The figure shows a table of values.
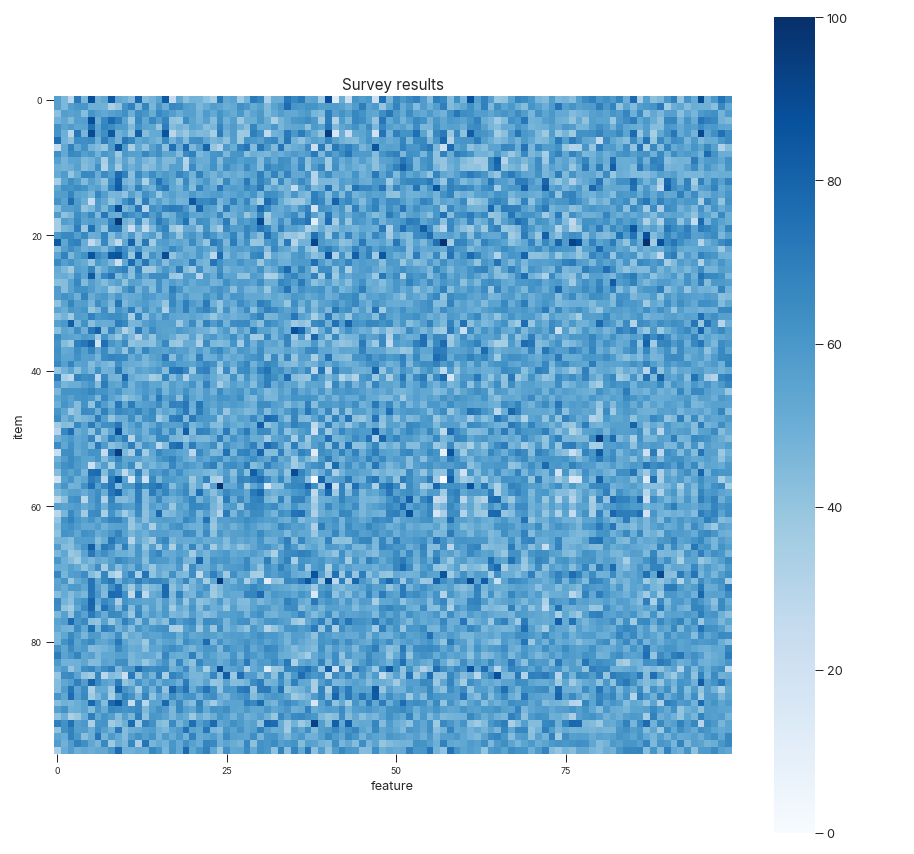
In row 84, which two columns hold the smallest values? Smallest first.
31, 41
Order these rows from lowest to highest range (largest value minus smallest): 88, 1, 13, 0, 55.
1, 88, 13, 55, 0
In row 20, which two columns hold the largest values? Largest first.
87, 72
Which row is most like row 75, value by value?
66
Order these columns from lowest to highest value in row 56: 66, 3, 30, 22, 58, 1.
3, 1, 66, 22, 30, 58
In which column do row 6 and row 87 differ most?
80
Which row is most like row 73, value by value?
89
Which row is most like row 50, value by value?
65
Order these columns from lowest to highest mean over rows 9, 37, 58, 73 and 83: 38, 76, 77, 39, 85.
38, 76, 77, 85, 39
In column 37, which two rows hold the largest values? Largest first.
71, 57
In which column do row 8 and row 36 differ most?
49
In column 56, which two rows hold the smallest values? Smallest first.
61, 59
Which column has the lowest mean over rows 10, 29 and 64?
57
